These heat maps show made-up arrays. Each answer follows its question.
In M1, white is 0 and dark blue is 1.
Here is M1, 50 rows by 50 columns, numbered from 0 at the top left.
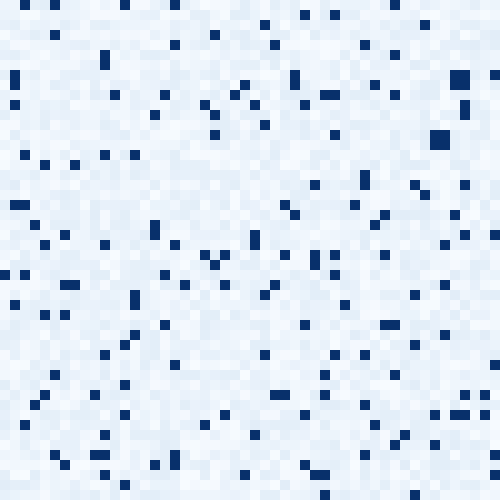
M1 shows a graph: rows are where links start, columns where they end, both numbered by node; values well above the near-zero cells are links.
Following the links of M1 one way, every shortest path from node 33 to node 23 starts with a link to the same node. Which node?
node 44
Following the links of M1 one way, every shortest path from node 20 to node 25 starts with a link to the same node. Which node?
node 35
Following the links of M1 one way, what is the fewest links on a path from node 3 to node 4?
3
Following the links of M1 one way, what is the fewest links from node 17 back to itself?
2
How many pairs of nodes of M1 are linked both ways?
6
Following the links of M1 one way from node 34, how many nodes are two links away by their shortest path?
7
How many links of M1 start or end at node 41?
11
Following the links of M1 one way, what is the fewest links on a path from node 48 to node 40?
7
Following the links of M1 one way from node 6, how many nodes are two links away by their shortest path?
5
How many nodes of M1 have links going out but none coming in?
4
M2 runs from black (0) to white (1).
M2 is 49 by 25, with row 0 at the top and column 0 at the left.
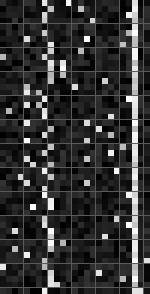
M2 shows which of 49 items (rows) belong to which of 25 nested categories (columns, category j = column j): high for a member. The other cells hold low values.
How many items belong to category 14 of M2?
5
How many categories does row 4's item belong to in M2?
1
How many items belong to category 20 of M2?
3
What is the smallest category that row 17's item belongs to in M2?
6
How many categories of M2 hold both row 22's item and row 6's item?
1
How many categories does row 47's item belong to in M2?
3
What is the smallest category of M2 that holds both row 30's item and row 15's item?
4
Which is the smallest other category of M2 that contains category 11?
7
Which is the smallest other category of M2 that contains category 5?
8
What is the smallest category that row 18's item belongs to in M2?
1
